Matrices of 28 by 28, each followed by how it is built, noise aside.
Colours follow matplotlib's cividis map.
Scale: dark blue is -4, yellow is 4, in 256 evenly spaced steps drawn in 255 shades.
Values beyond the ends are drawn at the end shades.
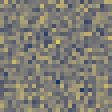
repeating columns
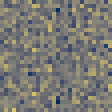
repeating rows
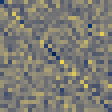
diagonal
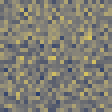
repeating columns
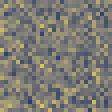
repeating rows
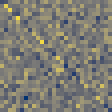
diagonal
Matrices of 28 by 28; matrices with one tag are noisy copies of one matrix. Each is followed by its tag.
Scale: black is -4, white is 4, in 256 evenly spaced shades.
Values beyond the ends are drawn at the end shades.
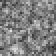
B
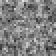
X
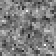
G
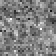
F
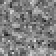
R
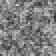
G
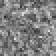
G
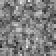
X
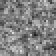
B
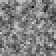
X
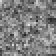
F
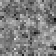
F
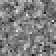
X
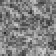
R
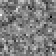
X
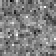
F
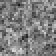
B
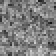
R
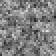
G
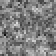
R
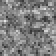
G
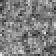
B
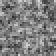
X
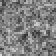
B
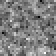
R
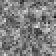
G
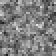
X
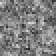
F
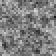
G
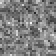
F
